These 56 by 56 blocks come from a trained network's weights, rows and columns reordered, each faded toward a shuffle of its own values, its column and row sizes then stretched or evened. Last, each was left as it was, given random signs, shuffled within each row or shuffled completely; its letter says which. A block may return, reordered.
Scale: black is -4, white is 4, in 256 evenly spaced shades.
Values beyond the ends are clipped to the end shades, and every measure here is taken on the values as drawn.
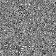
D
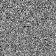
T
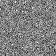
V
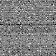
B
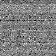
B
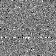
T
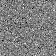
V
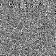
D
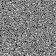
V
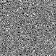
D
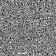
D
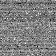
T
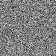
V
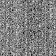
B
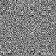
B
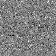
T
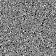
T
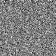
T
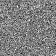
V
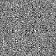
B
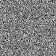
T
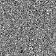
D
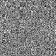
B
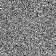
T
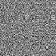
B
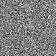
D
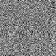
B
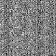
B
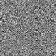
B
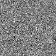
D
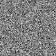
D
